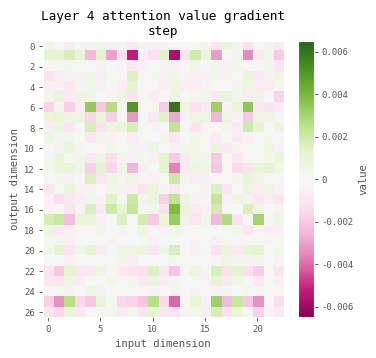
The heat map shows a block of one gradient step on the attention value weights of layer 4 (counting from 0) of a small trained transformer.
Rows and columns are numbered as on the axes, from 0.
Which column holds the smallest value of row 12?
12
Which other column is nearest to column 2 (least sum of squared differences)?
14
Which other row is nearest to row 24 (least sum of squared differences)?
19
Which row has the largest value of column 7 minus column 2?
17
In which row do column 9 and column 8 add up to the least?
1
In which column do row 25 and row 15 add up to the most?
16
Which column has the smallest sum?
22
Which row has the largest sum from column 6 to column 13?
6
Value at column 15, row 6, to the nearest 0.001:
-0.001
